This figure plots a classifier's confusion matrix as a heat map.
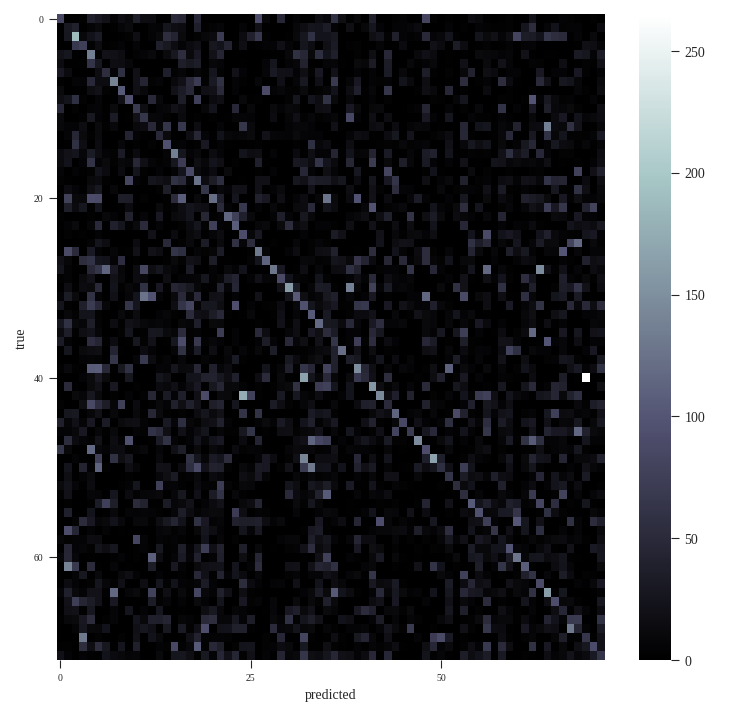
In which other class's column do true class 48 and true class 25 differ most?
4
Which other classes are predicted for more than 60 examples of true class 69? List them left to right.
3, 32, 49, 50
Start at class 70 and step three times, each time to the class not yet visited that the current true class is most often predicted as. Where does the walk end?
62
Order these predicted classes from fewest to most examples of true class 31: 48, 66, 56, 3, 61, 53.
3, 56, 66, 61, 53, 48
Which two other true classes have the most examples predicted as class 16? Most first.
20, 36
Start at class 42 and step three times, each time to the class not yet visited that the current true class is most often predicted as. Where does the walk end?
60
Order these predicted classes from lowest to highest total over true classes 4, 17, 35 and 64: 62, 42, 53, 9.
9, 42, 53, 62
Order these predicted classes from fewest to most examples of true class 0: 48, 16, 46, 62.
46, 62, 16, 48
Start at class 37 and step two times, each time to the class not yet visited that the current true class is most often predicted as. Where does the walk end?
19
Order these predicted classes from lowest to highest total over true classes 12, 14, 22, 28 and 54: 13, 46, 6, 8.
8, 13, 46, 6
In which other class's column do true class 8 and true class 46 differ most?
68
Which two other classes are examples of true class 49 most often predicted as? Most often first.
32, 5
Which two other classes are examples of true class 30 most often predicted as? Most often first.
38, 41
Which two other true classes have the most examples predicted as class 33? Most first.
50, 47
